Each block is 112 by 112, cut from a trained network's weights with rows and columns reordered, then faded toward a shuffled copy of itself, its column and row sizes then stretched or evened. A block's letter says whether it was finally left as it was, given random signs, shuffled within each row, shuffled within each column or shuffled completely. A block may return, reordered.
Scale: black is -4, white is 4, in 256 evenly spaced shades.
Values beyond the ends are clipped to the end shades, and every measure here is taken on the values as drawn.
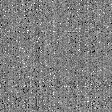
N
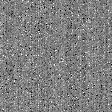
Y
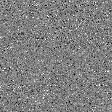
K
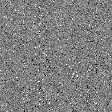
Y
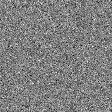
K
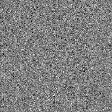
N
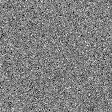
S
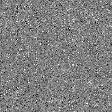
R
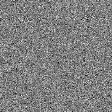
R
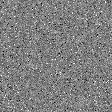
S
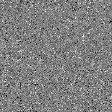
R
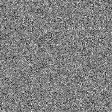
R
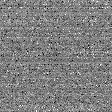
K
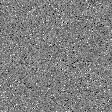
S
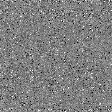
R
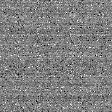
N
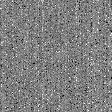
Y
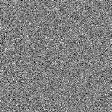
N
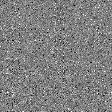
R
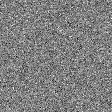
S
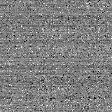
N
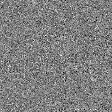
R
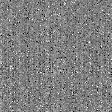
N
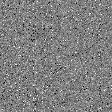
Y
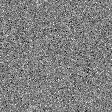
S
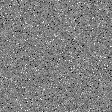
S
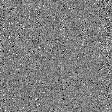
R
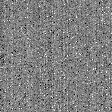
Y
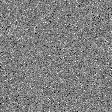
S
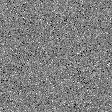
S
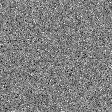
S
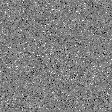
K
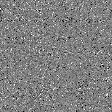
R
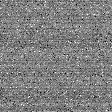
K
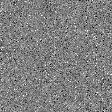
Y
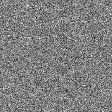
N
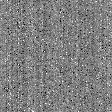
Y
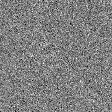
Y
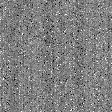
Y
